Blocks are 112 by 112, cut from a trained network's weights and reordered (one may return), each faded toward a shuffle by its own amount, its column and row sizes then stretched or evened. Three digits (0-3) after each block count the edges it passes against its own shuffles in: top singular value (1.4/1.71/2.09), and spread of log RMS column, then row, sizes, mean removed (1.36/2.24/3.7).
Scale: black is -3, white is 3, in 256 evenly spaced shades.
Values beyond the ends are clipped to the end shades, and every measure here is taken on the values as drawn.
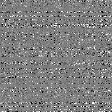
0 2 3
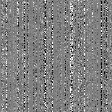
2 3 0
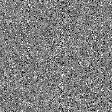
0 2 0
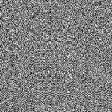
3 1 0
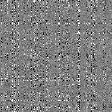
2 3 2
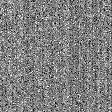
1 0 0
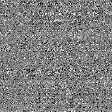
1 1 2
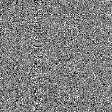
2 2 1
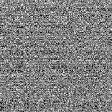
3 1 1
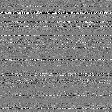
3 0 3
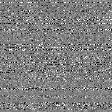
0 1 3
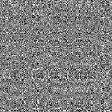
3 2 2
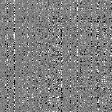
1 3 2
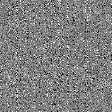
0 2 1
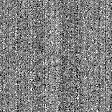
2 1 0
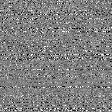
0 0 3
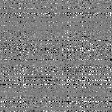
1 2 3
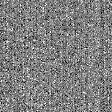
1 1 1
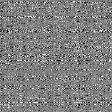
1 1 3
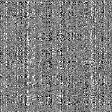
3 2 2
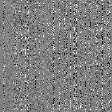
0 3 1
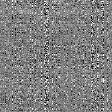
2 3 1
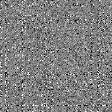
1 2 2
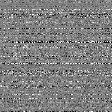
2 1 3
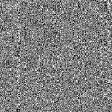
3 2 0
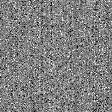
0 1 0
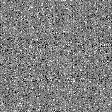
0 0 1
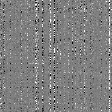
2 3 1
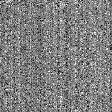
2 1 1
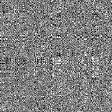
3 2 1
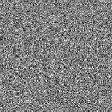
2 0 2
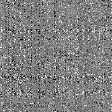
1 2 2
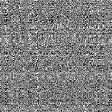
3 2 1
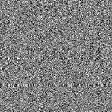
3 1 1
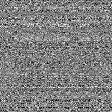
3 0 2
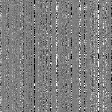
3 3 0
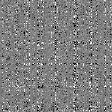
0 3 2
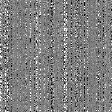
2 3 1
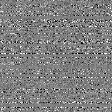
1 1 3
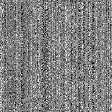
3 2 0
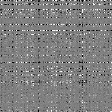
2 2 3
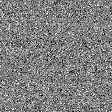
0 0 1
